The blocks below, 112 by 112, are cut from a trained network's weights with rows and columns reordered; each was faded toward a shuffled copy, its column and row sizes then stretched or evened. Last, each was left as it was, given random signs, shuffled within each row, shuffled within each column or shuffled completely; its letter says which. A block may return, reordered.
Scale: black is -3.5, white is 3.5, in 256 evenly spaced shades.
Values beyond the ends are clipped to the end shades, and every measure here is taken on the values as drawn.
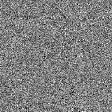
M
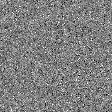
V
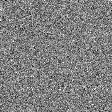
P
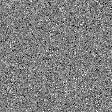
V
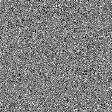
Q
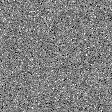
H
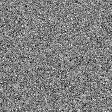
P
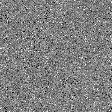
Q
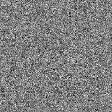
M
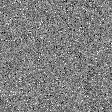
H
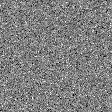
H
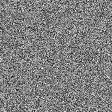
P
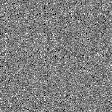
M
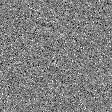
H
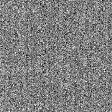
V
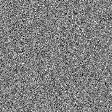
V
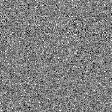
M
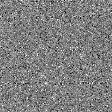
Q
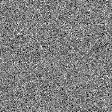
Q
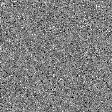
Q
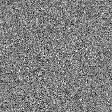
V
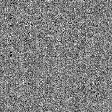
M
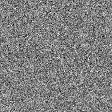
P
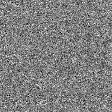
P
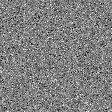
H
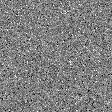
H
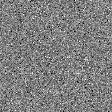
Q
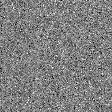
V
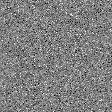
V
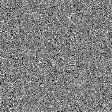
Q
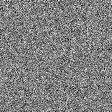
P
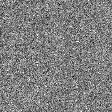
V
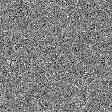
P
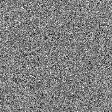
Q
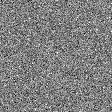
H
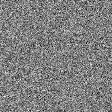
P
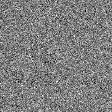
Q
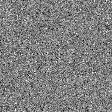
P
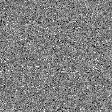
Q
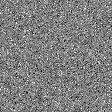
H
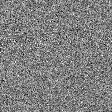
P
